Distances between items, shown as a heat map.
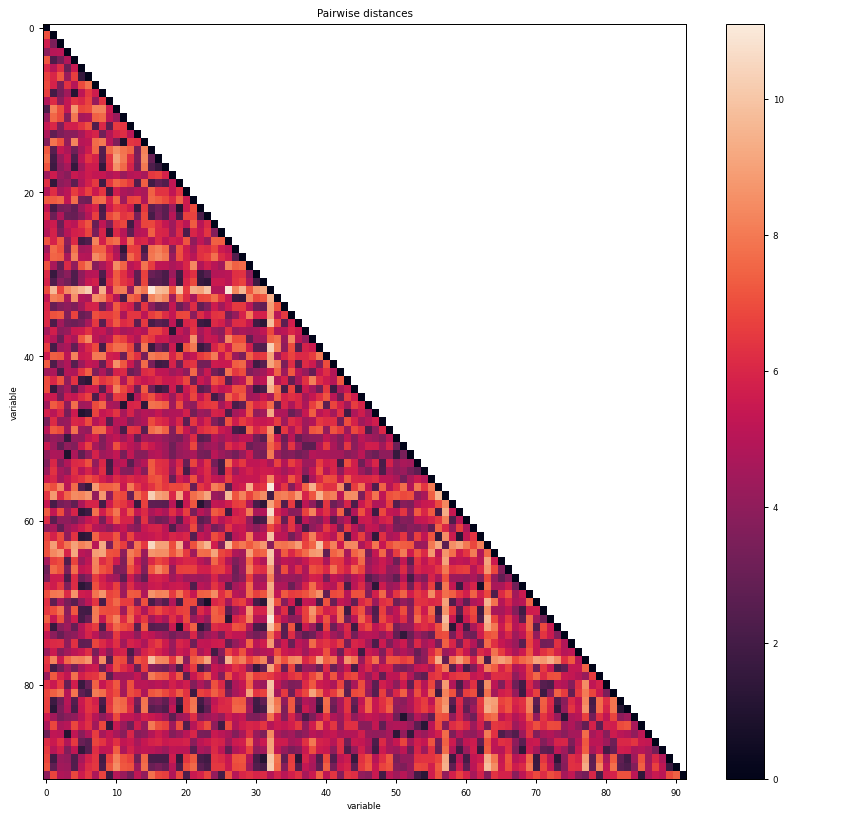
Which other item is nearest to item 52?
3
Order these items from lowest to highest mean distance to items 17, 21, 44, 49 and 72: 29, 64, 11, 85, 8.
8, 11, 85, 64, 29
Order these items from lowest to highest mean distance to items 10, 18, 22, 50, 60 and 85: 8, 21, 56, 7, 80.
8, 80, 7, 21, 56
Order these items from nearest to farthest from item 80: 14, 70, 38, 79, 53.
70, 14, 79, 53, 38
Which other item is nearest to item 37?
18
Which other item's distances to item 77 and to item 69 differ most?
64
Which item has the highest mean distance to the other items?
32
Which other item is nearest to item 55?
37
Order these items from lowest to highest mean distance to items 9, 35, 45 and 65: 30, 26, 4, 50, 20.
50, 20, 30, 26, 4
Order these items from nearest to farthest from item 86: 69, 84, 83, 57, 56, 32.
84, 83, 56, 69, 57, 32
